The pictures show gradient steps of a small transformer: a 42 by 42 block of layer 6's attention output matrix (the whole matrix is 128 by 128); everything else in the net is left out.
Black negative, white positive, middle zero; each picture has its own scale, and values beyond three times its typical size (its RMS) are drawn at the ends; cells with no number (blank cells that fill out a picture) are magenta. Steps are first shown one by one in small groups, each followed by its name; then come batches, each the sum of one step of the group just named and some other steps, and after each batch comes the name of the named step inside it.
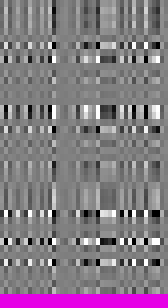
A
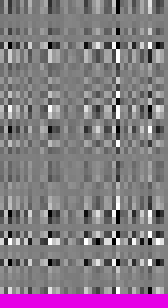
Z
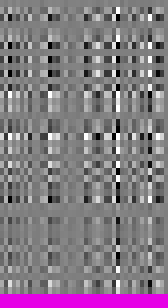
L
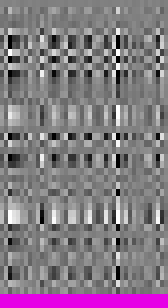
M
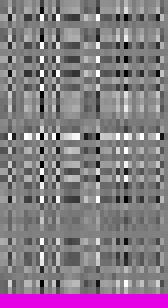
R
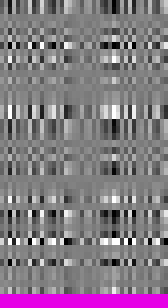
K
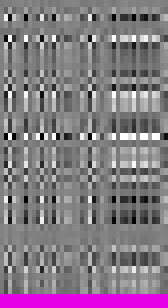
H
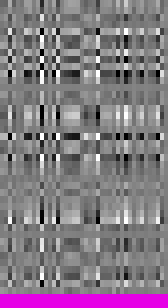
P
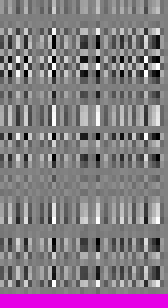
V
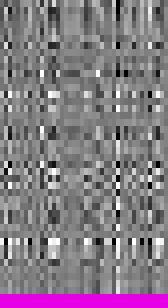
Z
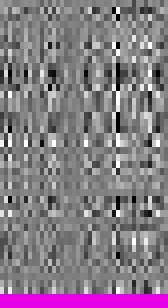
L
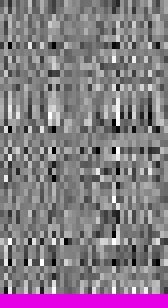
K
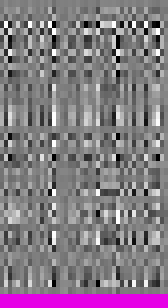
M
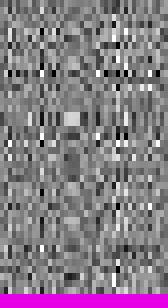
P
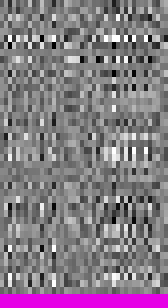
H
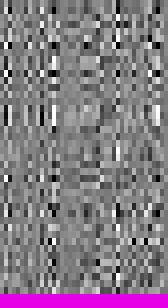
A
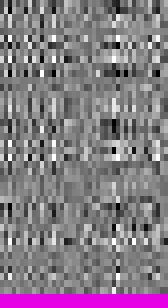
K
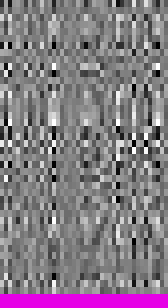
V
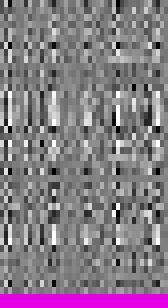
Z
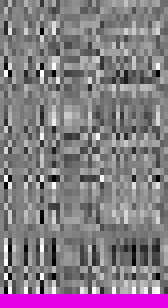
P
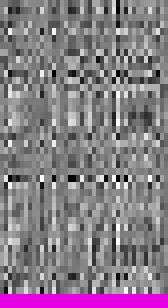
V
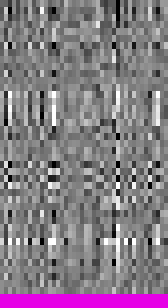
K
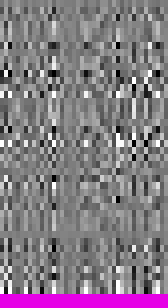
L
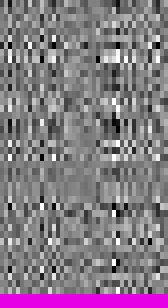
Z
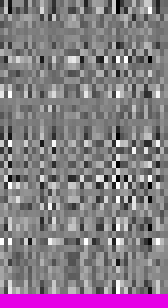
Z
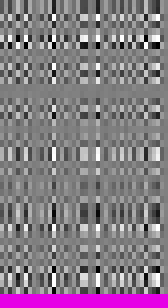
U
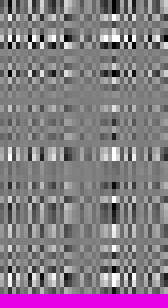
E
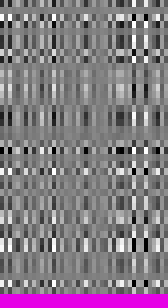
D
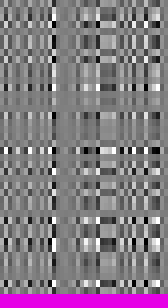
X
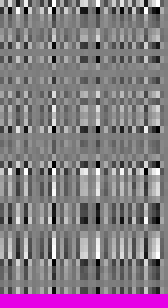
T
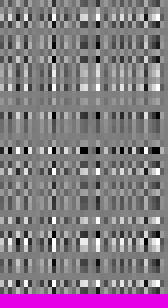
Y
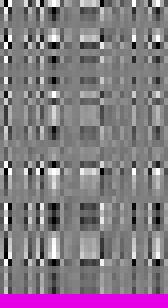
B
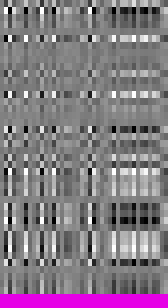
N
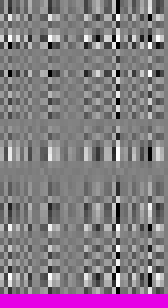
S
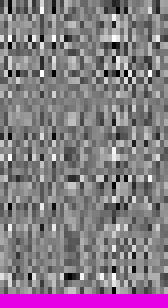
E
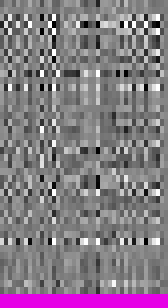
Y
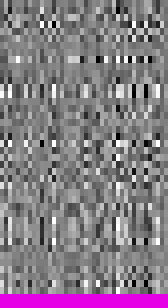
X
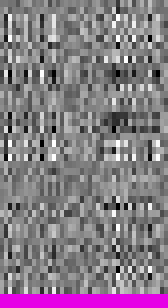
S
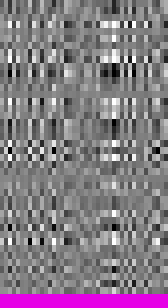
X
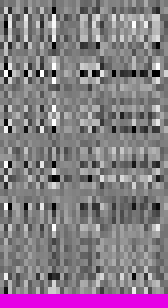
U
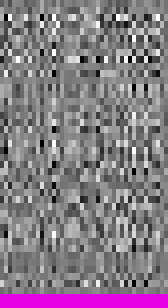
D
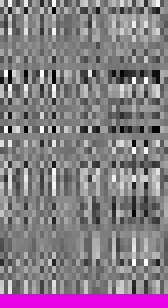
T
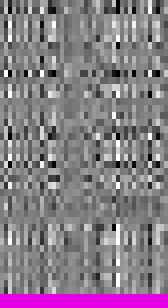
S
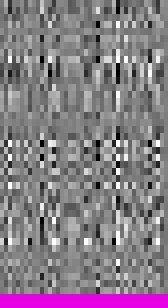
X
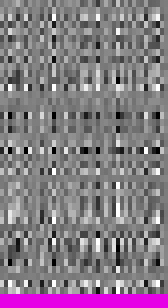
Y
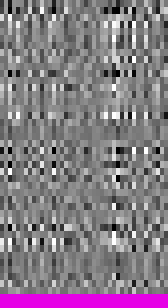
D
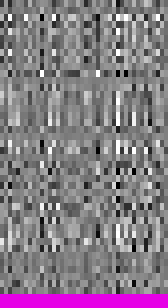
D
